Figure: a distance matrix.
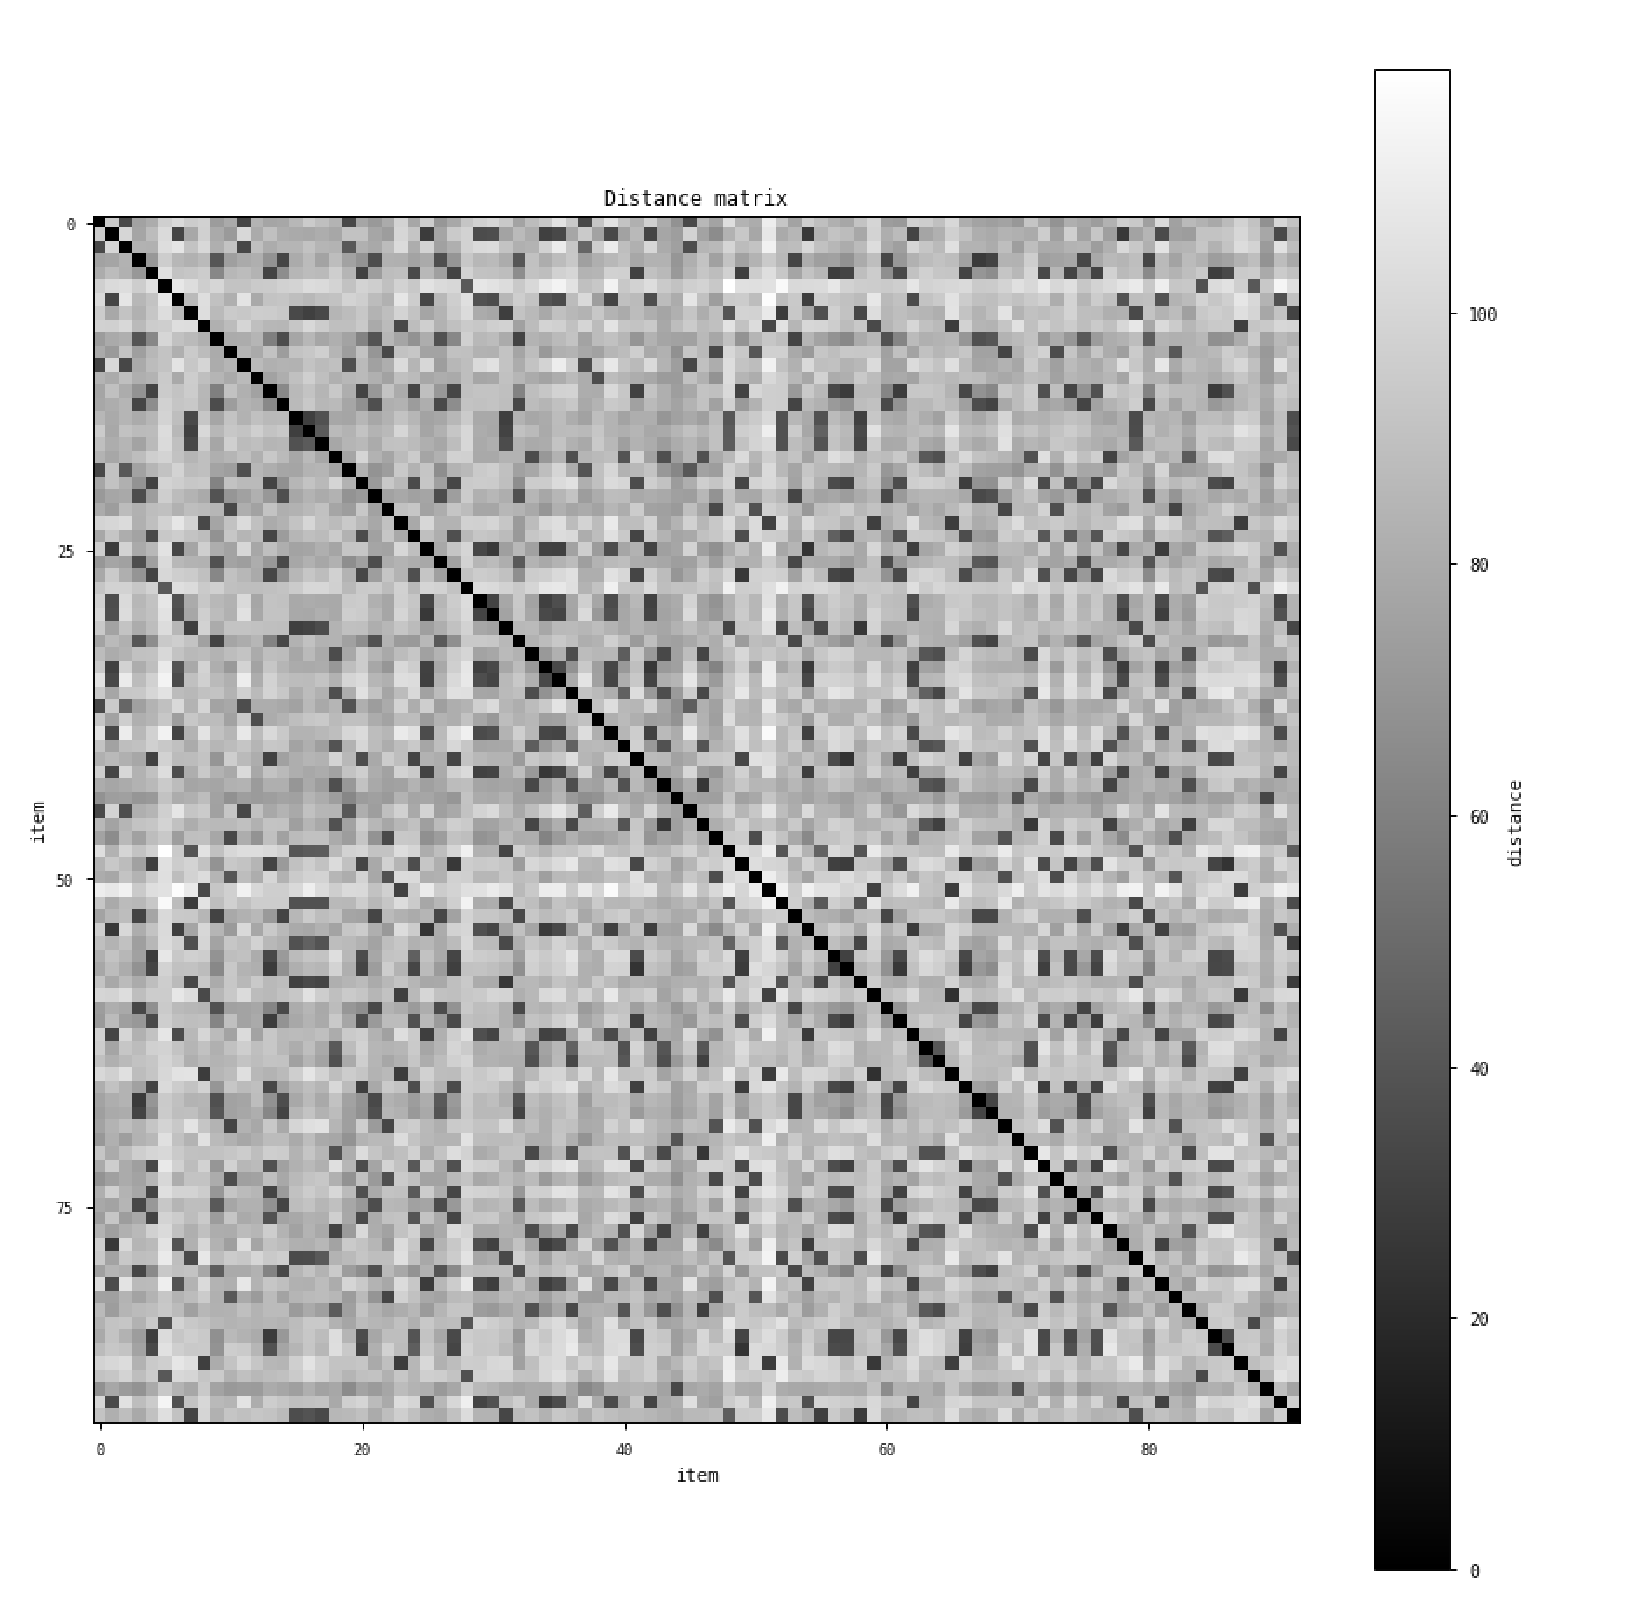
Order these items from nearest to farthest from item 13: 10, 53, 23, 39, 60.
60, 53, 23, 10, 39
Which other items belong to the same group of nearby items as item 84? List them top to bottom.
5, 28, 88
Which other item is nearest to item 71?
46
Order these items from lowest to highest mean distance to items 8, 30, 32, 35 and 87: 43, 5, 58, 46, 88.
43, 46, 58, 88, 5
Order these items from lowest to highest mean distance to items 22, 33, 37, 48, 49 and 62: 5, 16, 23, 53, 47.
47, 16, 53, 23, 5
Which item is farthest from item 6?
51
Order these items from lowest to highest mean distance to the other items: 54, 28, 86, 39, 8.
54, 86, 39, 8, 28
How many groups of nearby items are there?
11
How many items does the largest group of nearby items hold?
16
